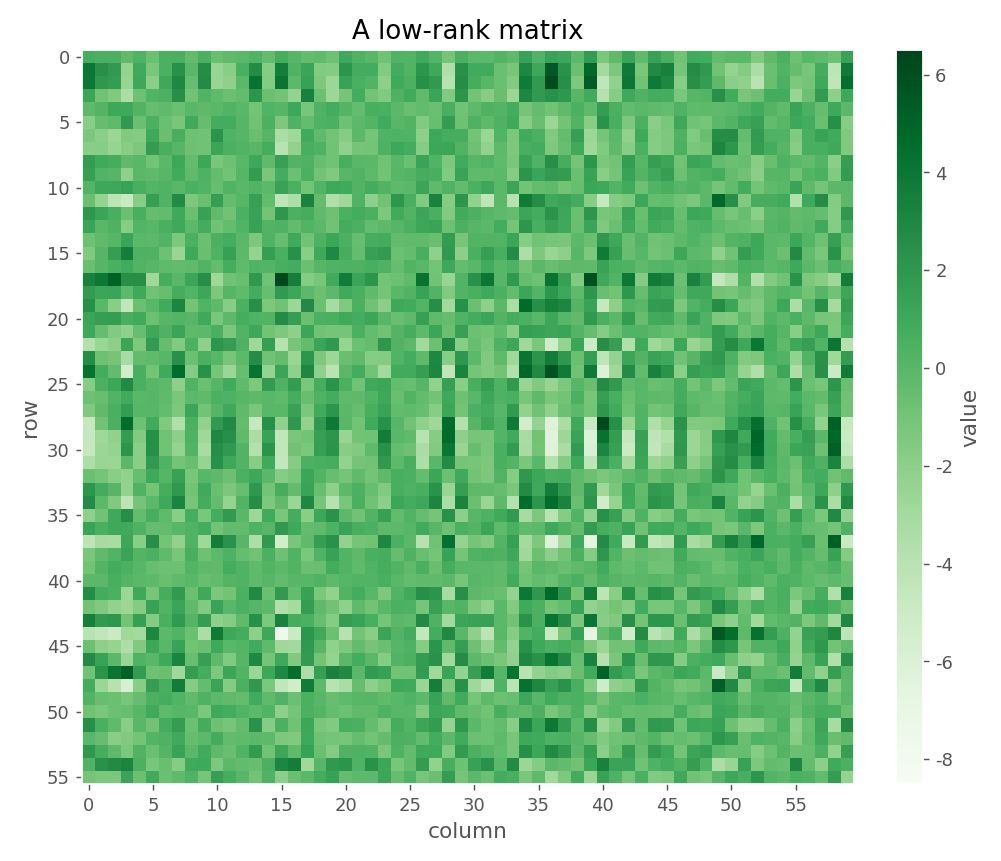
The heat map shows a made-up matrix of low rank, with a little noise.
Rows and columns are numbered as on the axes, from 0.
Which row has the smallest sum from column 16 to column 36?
44
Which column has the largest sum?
49
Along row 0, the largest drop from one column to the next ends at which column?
40
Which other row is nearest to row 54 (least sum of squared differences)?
47
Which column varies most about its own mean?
36
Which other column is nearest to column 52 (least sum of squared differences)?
28
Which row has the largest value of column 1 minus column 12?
17
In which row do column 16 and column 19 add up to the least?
48
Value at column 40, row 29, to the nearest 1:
4
